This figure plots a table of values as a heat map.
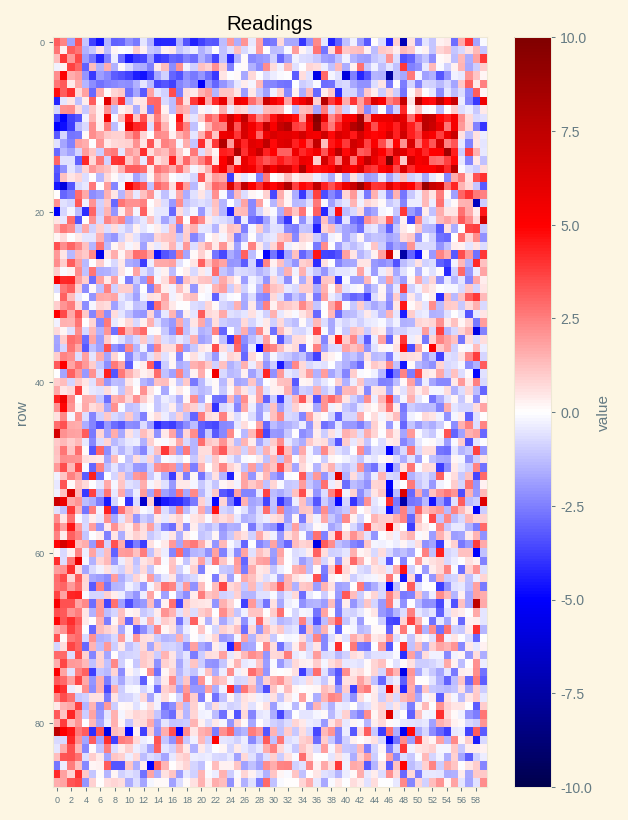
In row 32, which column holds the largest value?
0
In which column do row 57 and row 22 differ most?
46
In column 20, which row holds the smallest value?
5
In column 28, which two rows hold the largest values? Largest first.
13, 12
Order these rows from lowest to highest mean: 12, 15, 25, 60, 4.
4, 25, 60, 12, 15
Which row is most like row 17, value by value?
10
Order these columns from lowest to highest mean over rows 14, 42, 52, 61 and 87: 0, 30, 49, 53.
30, 53, 49, 0
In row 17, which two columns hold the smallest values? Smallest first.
1, 0
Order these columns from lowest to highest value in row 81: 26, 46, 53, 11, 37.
53, 26, 11, 37, 46
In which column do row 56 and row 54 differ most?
48
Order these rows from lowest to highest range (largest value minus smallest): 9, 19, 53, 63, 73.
73, 63, 19, 53, 9
